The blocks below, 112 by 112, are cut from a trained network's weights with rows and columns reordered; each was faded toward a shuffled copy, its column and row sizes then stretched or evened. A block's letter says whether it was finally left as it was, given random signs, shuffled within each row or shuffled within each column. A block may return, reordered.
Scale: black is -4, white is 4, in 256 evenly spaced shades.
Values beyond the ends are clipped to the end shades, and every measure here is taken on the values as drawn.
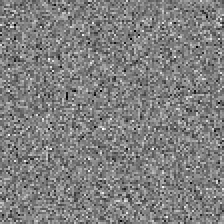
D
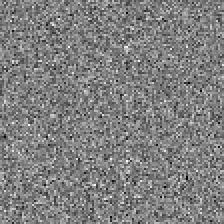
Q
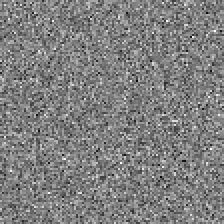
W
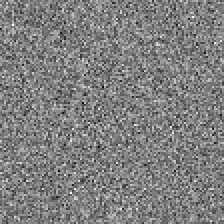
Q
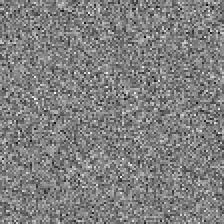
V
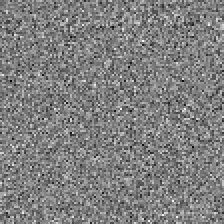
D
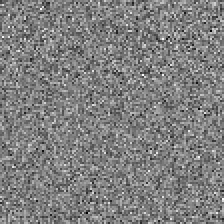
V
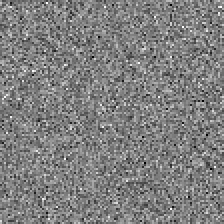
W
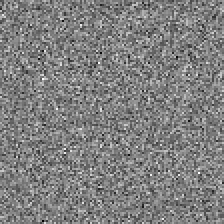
D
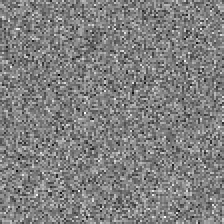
W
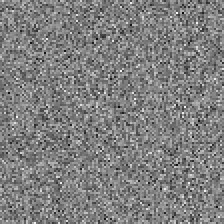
W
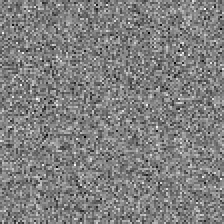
W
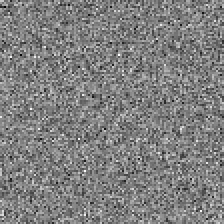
D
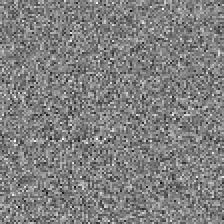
Q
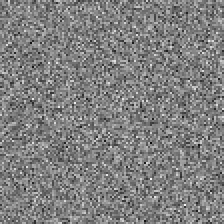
V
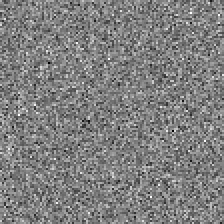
W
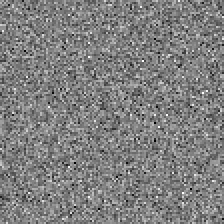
V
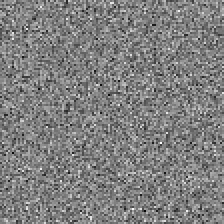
D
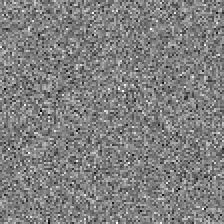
Q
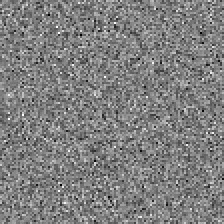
Q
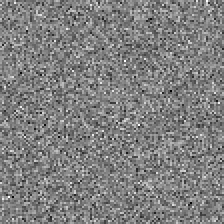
V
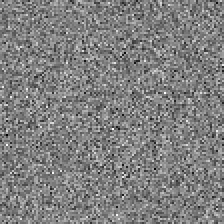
D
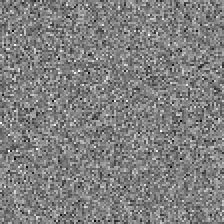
V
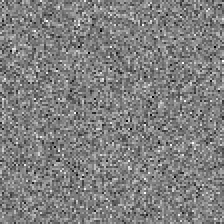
Q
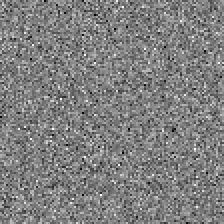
W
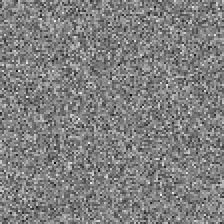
W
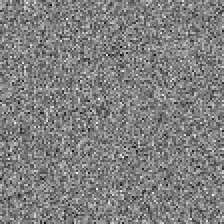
W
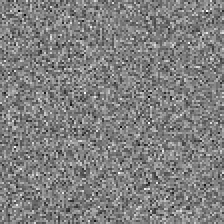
Q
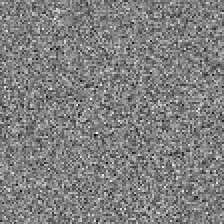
V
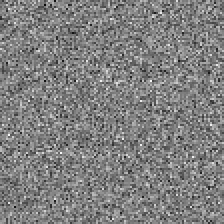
D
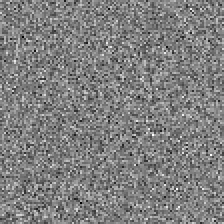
V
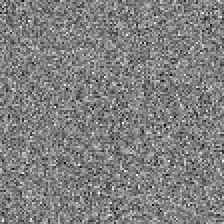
V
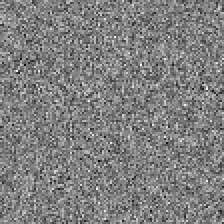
Q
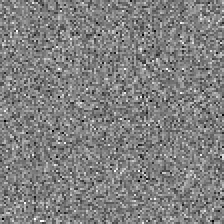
D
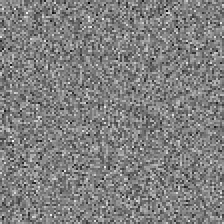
W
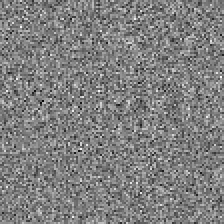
Q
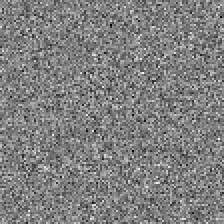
D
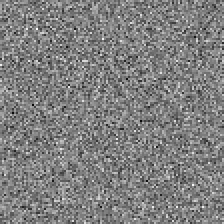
V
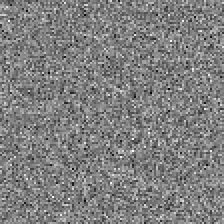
W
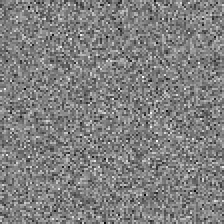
Q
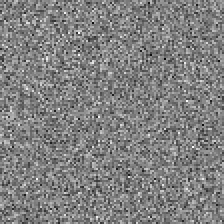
D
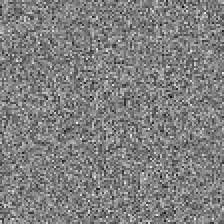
W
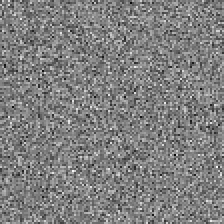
D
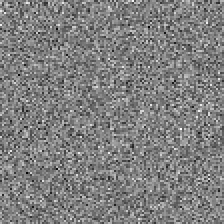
Q
